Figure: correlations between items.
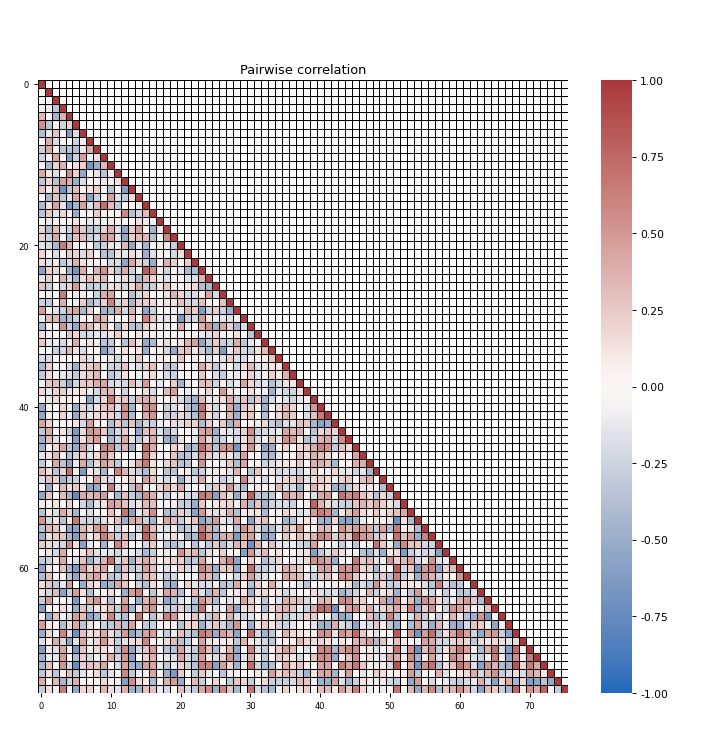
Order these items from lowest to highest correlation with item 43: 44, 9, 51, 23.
9, 23, 44, 51
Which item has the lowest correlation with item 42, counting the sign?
65
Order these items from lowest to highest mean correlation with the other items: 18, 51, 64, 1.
18, 1, 64, 51
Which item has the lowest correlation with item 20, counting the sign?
29
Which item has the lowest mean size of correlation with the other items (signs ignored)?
17
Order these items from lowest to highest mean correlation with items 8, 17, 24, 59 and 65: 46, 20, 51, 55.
20, 46, 55, 51
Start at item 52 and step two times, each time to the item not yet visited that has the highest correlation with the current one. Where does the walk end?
10
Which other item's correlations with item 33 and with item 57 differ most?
52
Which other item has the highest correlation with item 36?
44
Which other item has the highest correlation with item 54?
5
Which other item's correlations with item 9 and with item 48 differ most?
4
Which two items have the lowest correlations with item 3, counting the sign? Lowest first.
13, 63
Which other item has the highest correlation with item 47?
15
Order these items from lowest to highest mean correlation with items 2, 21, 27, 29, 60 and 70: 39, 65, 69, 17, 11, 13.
11, 13, 17, 39, 69, 65
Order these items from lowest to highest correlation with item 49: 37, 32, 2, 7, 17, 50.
50, 32, 17, 7, 2, 37
